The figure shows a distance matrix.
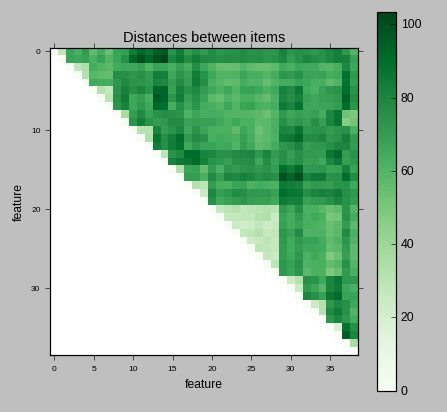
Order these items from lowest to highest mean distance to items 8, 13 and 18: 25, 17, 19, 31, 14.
19, 17, 14, 25, 31
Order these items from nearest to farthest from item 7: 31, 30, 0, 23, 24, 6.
6, 0, 23, 24, 30, 31
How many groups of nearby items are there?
13
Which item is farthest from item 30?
16
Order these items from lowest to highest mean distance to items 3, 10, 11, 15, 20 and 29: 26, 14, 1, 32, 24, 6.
26, 24, 6, 32, 14, 1
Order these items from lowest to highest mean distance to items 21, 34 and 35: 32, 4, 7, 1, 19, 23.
23, 32, 4, 7, 19, 1
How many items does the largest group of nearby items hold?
9
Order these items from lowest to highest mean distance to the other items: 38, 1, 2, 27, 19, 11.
27, 2, 38, 19, 11, 1
